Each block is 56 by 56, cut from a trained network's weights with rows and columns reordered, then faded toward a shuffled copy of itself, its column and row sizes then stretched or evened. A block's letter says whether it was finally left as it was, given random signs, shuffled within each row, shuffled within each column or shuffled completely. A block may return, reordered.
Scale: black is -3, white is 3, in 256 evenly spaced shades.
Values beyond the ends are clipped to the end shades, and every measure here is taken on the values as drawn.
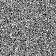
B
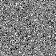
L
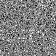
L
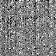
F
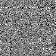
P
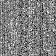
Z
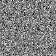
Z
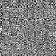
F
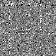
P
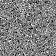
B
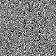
Z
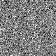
L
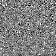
P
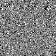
P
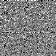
P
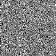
Z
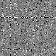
F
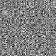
F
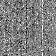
Z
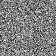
L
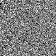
P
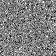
B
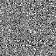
P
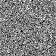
B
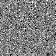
Z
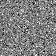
B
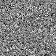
L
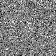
L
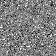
L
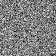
B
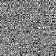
F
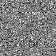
L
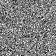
B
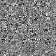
F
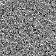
Z
